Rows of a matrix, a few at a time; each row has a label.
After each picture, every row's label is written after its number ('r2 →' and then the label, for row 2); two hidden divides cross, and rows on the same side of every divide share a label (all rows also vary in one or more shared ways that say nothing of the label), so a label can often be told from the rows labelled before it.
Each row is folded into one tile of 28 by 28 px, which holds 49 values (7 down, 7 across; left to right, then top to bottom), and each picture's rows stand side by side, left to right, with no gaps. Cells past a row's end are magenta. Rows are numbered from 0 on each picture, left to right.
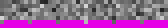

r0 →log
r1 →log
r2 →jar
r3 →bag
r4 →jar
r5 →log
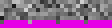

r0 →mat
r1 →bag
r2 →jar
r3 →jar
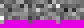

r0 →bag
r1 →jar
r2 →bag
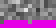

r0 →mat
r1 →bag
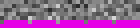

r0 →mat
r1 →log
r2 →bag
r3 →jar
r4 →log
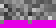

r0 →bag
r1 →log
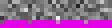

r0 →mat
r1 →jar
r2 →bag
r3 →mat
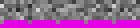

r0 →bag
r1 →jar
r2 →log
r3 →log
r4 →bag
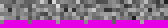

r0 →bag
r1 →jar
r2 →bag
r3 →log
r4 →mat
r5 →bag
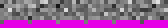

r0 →jar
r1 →mat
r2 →jar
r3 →jar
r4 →jar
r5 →mat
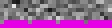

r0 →log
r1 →log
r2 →log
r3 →mat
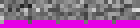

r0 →bag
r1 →jar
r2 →jar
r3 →jar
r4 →mat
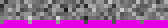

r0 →jar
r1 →bag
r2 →bag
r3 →jar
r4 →jar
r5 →log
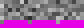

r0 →bag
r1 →mat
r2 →log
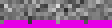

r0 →jar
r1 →mat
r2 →bag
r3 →mat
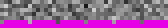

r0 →mat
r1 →bag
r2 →mat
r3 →jar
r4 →log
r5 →jar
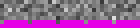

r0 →jar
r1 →jar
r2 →jar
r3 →bag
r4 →bag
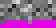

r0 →mat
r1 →bag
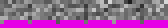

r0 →log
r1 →jar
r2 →mat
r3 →jar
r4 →log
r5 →jar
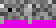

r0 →bag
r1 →bag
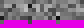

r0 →mat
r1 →jar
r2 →mat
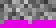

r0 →jar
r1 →log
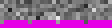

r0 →bag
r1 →log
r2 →log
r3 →jar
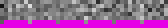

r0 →jar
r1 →bag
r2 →mat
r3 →log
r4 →jar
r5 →bag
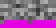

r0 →mat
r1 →mat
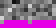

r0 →log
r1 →bag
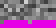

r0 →jar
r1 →log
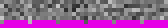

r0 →bag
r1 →bag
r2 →bag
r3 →jar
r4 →mat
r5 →log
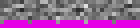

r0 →log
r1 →mat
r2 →log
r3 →bag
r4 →mat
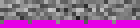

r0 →mat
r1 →mat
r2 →mat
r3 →jar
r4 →log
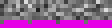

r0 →jar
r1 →bag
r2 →mat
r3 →mat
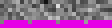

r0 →jar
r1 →log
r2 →bag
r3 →log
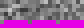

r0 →log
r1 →mat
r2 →jar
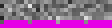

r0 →jar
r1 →bag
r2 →log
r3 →log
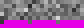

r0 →mat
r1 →jar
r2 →bag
